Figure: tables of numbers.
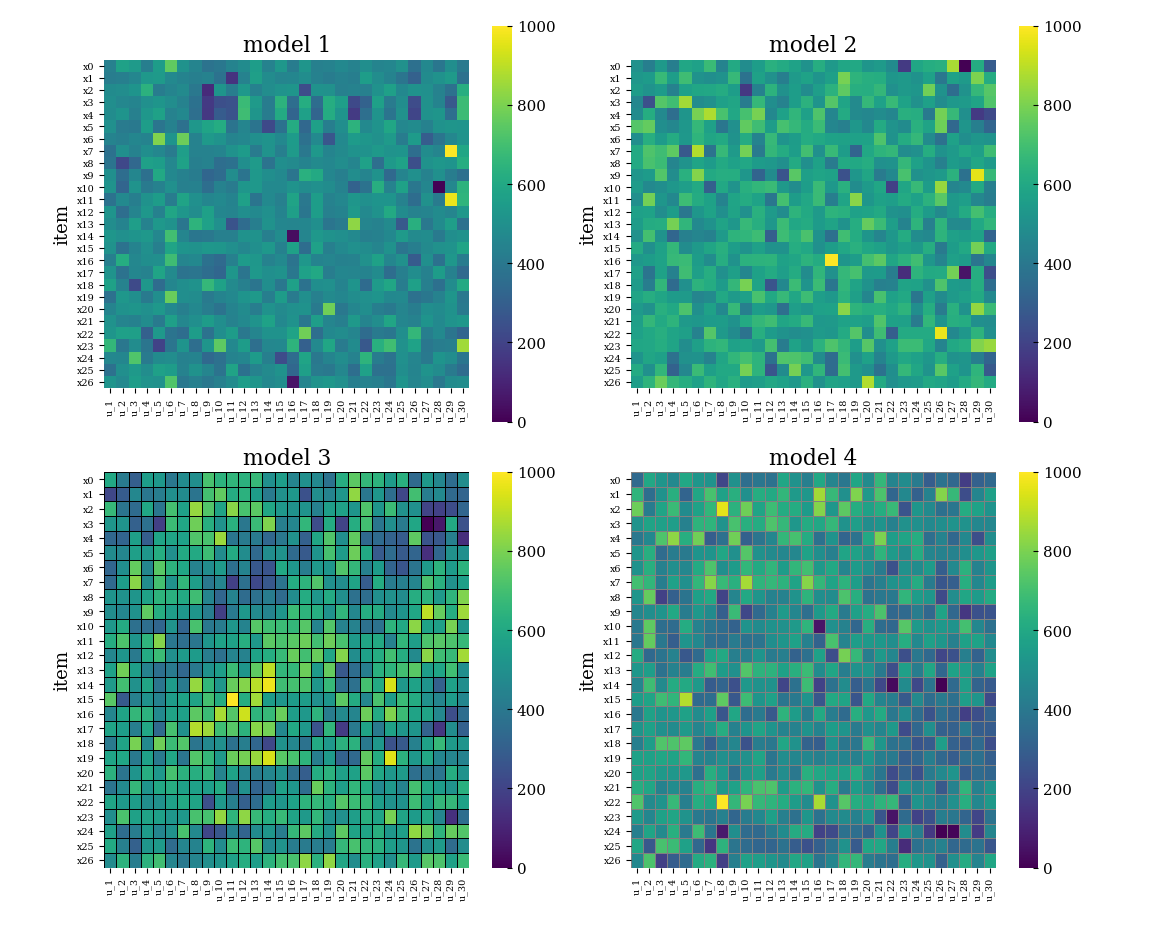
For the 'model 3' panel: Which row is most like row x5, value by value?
x20
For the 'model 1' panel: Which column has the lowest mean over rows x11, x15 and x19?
u_26
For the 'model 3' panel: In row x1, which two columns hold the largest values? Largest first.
u_21, u_10
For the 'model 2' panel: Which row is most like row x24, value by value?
x14
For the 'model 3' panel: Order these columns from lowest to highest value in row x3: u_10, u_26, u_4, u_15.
u_4, u_15, u_10, u_26
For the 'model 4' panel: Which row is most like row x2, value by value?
x22
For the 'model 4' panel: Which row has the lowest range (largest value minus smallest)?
x3
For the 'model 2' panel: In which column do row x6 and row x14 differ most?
u_12
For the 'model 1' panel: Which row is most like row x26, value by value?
x14
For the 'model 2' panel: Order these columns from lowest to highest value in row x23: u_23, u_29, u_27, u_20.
u_27, u_23, u_20, u_29
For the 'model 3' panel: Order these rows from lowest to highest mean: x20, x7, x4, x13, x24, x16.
x4, x7, x20, x24, x13, x16
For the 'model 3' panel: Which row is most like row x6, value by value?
x18
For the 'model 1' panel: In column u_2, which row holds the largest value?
x16
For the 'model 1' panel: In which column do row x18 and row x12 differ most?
u_3
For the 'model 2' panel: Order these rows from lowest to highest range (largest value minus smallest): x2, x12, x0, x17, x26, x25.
x12, x26, x25, x2, x17, x0
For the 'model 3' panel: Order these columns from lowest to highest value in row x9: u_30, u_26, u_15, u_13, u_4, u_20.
u_13, u_15, u_26, u_20, u_4, u_30
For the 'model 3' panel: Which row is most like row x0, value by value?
x25
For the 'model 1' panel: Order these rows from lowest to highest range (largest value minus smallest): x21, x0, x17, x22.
x21, x17, x0, x22
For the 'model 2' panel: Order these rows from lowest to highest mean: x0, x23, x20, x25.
x0, x25, x20, x23
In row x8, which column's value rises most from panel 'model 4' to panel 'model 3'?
u_8
